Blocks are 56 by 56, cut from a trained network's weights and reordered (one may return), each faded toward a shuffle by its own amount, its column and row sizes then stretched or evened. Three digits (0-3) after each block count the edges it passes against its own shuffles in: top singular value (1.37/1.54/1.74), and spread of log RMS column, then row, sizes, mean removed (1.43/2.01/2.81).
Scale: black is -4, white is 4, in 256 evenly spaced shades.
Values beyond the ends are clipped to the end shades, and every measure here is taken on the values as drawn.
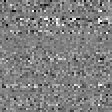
0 1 3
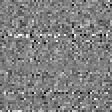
1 0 3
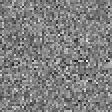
2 1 1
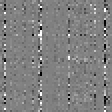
3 3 1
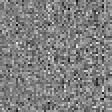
2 2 0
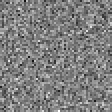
0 0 0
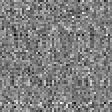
3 1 2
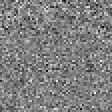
0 0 2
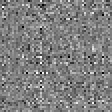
2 2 2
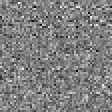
2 0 2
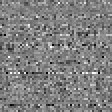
1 0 3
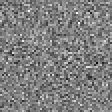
1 0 1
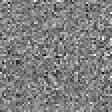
1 2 1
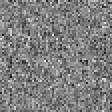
1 1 1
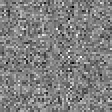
1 1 1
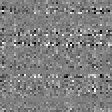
1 2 3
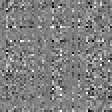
2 3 2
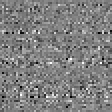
1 1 3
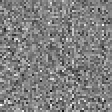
1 2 1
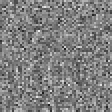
2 0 0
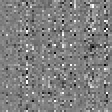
1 3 2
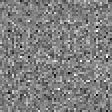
1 2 1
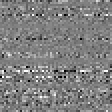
2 0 3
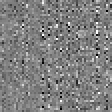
1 3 1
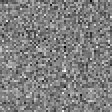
1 1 0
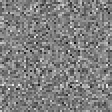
2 1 1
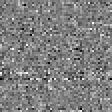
0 1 2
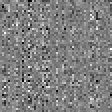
1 3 1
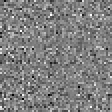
0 1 2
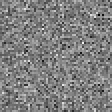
1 1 0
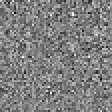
2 1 1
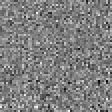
1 1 1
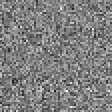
3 0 1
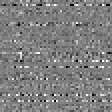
0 1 3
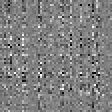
3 3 2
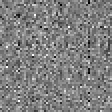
2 2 1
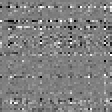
3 2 3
